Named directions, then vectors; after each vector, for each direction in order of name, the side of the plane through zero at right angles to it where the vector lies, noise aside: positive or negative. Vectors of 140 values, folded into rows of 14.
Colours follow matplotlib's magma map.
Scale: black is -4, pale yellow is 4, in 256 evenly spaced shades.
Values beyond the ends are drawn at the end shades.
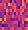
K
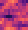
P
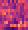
negative, negative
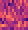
negative, negative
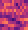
positive, positive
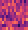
positive, positive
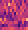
positive, positive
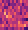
negative, negative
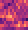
negative, negative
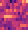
positive, negative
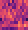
negative, negative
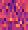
negative, negative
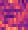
negative, positive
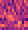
negative, negative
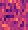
negative, positive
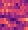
positive, positive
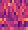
positive, positive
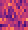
positive, positive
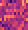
positive, negative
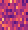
negative, positive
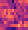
negative, negative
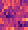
positive, positive
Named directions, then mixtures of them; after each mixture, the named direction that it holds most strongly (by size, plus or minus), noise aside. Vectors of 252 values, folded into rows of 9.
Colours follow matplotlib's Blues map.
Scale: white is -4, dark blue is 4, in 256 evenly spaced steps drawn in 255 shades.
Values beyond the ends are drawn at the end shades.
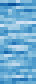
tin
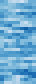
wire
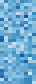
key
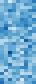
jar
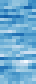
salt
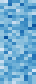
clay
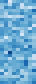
clay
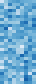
clay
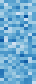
key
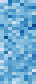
clay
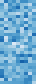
key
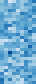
jar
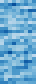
tin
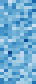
jar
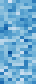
jar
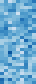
jar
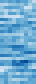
salt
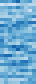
tin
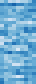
tin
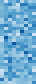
key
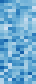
jar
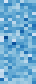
key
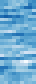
salt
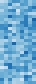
clay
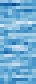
tin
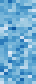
jar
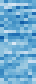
tin
